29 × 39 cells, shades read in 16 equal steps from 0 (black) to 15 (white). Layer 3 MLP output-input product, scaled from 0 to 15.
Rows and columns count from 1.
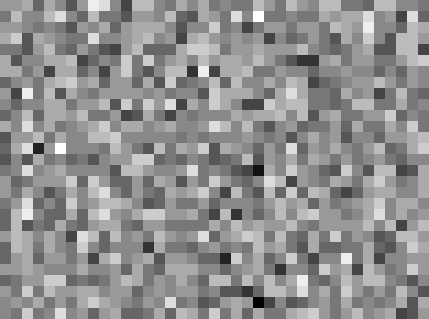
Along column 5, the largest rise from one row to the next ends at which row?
8
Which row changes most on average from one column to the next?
14
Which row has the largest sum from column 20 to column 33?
26
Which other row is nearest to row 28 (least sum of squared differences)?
13
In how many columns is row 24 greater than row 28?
16
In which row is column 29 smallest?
6
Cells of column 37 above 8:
11
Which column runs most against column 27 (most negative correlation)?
4
